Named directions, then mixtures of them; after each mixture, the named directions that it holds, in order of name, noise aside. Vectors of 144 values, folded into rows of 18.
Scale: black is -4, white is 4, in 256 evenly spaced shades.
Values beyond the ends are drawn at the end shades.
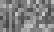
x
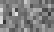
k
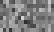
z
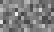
k, x, z.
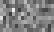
k, x, z.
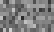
z.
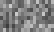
x.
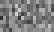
x, z.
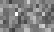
k, x, z.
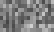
x.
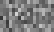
x, z.
